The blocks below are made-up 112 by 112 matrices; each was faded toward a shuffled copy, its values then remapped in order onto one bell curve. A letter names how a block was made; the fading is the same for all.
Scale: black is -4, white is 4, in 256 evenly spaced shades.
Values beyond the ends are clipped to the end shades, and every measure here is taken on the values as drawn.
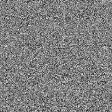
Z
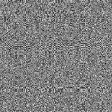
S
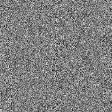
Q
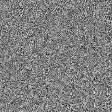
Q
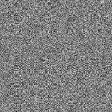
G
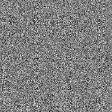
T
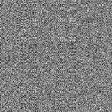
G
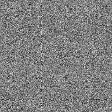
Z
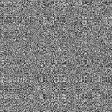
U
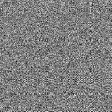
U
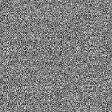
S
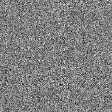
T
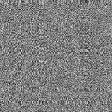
G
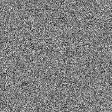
Z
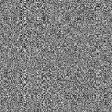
U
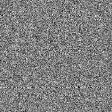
Z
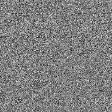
Z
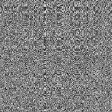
S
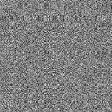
G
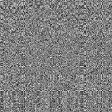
S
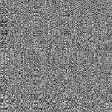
S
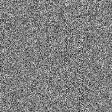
Q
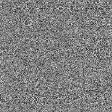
Z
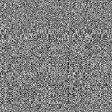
S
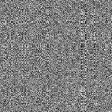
S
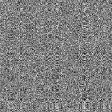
U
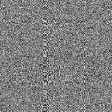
S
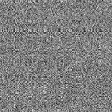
G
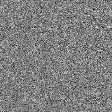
Z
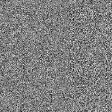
T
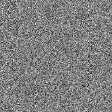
Q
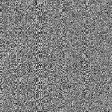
S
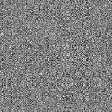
U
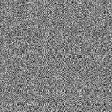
G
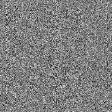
T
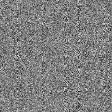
T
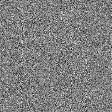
Q
